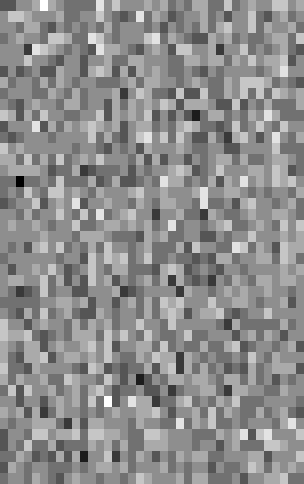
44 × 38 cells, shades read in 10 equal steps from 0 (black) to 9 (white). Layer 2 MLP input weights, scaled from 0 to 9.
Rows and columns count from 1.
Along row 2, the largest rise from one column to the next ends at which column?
18
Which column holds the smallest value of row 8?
38
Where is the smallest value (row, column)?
17, 3
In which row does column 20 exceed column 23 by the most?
33
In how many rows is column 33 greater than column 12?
13
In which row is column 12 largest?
4
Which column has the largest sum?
36
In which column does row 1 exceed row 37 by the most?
6
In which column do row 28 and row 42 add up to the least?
15
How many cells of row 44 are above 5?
10
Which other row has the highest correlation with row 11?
20
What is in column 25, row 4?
3
